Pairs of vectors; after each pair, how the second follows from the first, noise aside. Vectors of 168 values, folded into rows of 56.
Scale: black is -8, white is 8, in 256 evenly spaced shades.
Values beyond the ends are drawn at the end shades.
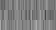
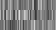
wrapped around, negated, scaled up.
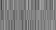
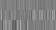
reversed, negated, partly zeroed.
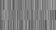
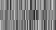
wrapped around, negated, scaled up.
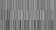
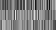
reversed, scaled up.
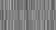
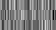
reversed, scaled up.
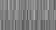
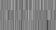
reversed, negated, partly zeroed.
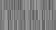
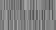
copied.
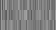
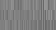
wrapped around, shrunk.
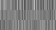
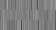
reversed, negated, partly zeroed.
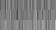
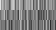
reversed, scaled up.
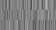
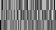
wrapped around, negated, scaled up.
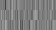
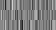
scaled up.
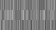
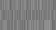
wrapped around, shrunk.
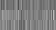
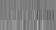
reversed, negated, partly zeroed.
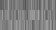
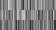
reversed, scaled up.
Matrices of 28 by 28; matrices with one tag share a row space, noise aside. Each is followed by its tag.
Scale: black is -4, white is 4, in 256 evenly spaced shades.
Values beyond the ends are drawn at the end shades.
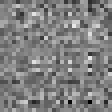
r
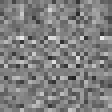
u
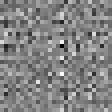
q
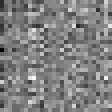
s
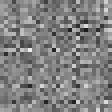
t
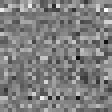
t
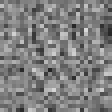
u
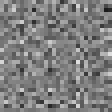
u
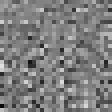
s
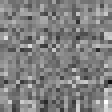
t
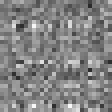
r
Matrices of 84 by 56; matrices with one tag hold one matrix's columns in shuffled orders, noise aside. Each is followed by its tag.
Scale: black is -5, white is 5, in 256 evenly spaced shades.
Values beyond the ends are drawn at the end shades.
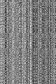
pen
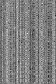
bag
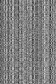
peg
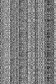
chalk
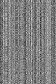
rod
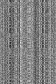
pen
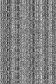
peg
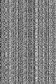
chalk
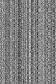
chalk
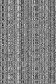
peg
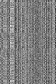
pen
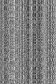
peg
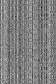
peg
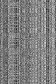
pen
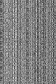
chalk
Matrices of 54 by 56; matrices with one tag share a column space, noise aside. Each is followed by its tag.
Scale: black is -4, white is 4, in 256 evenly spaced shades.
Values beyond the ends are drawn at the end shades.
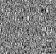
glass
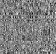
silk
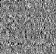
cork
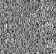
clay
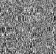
glass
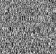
glass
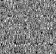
cork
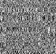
glass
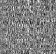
clay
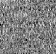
clay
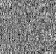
silk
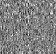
silk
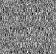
glass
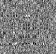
cork
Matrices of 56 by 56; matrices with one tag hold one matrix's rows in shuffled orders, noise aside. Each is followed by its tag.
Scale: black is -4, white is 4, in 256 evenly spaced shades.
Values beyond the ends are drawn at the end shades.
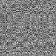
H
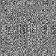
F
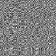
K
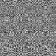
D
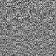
H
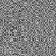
K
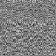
H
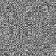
D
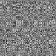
H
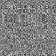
F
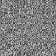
F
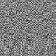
D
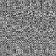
H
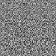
F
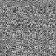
H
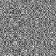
K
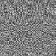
D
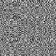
K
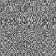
F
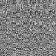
H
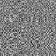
K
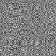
K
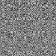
F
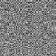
D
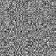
D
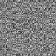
H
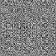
F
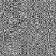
K
